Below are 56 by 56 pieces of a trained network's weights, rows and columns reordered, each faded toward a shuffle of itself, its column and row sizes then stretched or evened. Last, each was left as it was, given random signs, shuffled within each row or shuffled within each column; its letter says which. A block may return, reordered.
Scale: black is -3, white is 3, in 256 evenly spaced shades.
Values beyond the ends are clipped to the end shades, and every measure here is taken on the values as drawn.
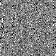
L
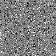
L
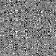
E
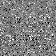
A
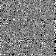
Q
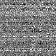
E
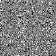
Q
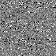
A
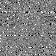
A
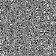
L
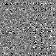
Q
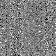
L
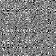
E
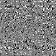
E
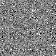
Q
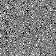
L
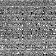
E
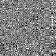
E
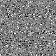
A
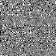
Q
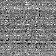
E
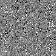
L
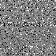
A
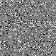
A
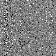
L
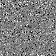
A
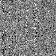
L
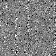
L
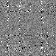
Q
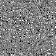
Q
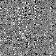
Q
